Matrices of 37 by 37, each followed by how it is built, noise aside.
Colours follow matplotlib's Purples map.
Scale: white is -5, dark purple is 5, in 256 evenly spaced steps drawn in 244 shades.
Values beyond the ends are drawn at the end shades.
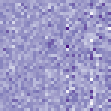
uneven columns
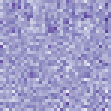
low rank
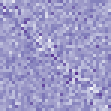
banded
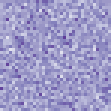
noise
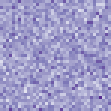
noise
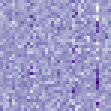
uneven columns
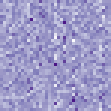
uneven columns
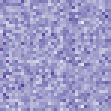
repeating rows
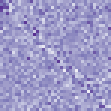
banded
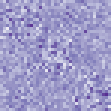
block diagonal
